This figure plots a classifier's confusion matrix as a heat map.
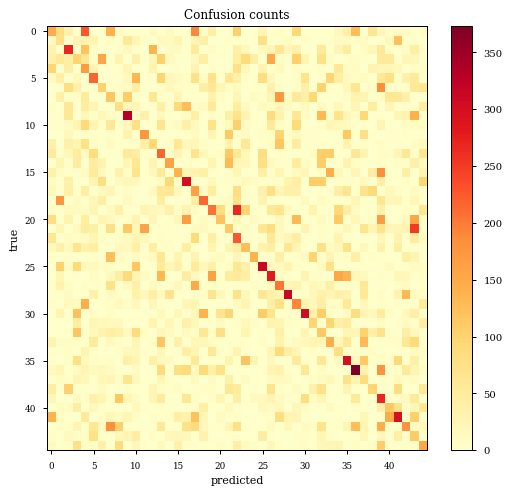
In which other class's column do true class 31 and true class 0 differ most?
4
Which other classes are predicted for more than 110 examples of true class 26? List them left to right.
13, 19, 34, 35
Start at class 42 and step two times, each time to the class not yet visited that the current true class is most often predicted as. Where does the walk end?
27
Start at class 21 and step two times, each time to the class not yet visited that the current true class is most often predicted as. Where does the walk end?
5
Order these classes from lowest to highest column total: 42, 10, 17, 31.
31, 42, 10, 17
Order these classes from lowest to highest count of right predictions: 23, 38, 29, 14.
38, 23, 14, 29
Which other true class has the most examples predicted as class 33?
15
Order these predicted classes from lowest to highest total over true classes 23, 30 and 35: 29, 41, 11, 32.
11, 29, 41, 32
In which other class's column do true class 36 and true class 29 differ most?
39
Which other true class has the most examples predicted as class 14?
16
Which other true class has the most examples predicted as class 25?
30
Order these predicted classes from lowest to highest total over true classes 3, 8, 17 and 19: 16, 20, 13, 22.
20, 16, 13, 22
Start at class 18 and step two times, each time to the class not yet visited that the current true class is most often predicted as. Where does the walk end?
41
